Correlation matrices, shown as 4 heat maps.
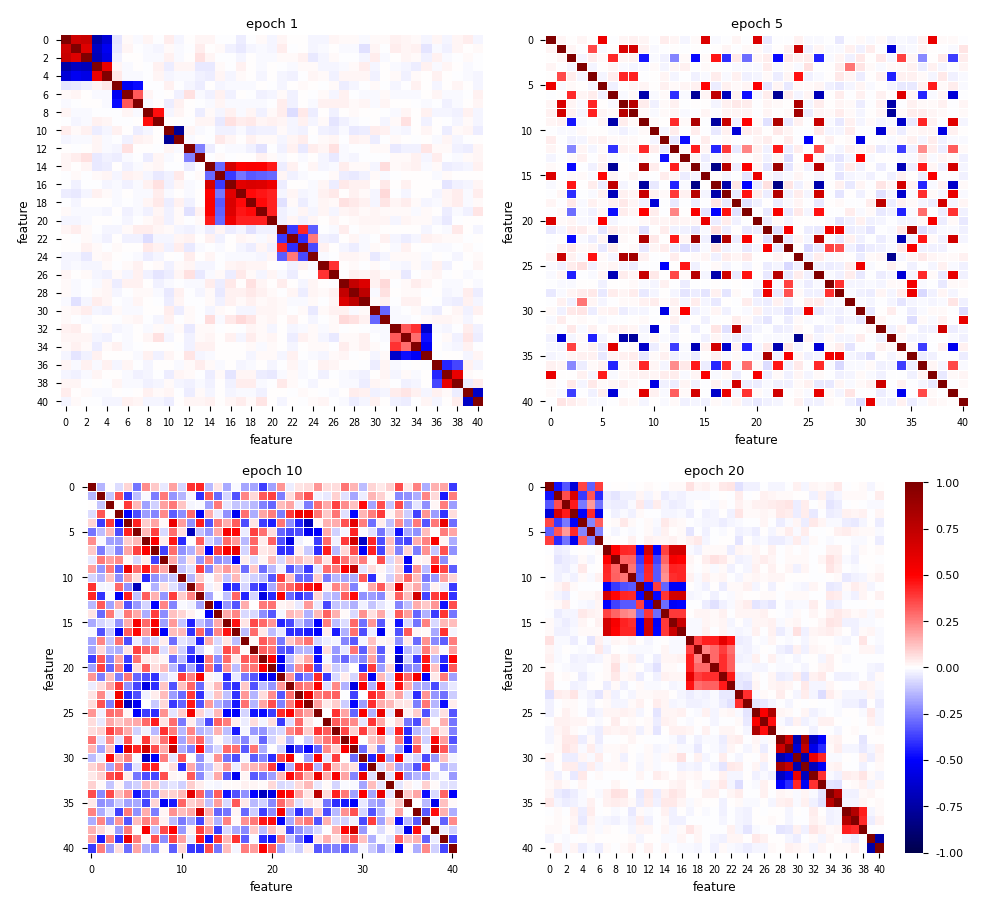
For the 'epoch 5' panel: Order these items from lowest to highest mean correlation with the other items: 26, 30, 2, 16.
16, 2, 30, 26
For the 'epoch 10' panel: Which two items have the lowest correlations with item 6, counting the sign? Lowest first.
30, 22
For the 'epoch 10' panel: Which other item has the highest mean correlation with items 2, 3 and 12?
34
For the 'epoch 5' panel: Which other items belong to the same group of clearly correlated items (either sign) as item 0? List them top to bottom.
5, 15, 20, 37
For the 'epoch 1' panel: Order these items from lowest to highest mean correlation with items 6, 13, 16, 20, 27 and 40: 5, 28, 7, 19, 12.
5, 12, 7, 28, 19
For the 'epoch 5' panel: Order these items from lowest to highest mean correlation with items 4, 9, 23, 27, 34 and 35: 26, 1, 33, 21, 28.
33, 26, 1, 28, 21
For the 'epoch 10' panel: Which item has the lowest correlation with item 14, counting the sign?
13
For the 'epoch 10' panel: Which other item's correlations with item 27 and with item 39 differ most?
16
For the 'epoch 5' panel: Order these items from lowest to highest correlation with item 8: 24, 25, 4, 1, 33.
33, 25, 4, 1, 24
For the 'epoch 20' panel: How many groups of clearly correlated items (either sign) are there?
9
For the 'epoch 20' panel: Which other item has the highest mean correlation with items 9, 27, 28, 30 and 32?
25
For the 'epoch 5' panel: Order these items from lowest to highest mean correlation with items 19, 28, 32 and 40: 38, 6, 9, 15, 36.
6, 15, 36, 9, 38
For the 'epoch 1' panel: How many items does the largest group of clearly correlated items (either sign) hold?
7
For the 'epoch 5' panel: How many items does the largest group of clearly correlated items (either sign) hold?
13
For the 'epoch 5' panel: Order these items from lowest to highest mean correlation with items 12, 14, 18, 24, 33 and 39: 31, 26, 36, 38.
31, 38, 36, 26
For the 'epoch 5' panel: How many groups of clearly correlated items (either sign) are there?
8
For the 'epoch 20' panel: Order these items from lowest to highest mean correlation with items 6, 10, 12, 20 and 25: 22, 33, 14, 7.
33, 22, 14, 7
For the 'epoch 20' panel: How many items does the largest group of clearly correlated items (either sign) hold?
10
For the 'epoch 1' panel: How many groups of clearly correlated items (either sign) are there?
13
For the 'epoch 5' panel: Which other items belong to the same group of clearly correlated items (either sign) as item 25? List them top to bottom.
11, 13, 30
